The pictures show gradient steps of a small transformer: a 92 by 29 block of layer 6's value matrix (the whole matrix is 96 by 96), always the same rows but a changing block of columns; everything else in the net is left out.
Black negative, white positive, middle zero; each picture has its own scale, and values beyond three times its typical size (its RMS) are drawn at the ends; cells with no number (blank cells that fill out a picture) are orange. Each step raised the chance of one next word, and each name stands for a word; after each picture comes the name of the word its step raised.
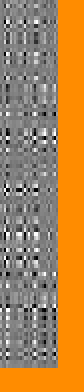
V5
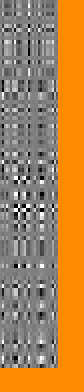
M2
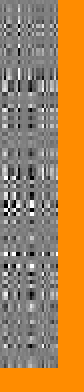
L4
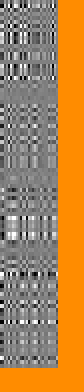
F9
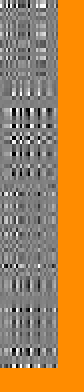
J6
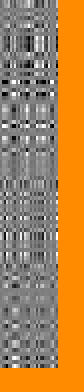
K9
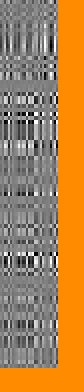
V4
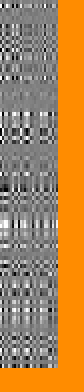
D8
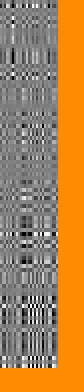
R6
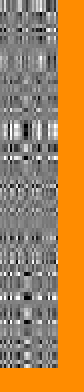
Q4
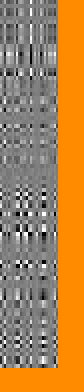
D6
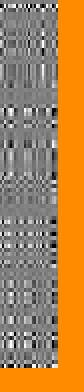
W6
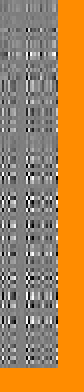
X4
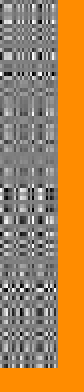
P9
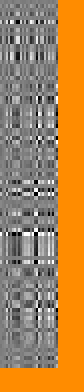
V5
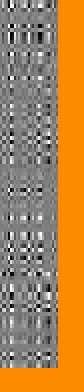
F9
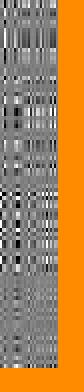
V4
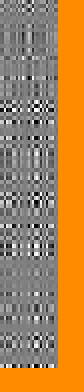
W6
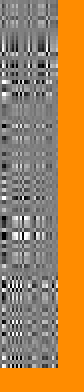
K9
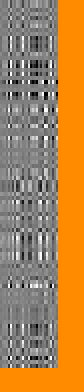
K9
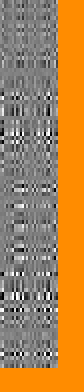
Q4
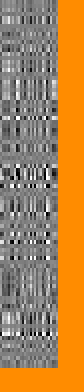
Q4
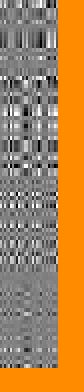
V4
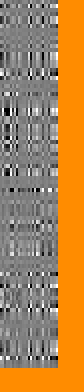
P9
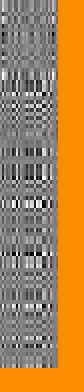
L4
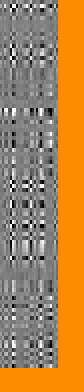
W6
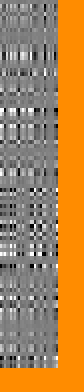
P9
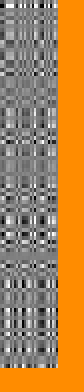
J6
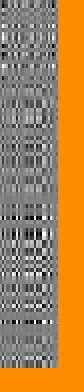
F9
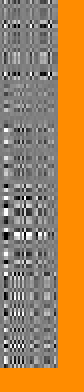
D6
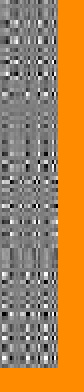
M2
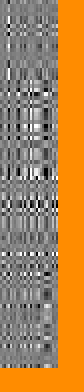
L4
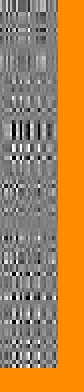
Q4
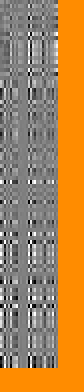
R6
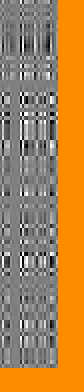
V4
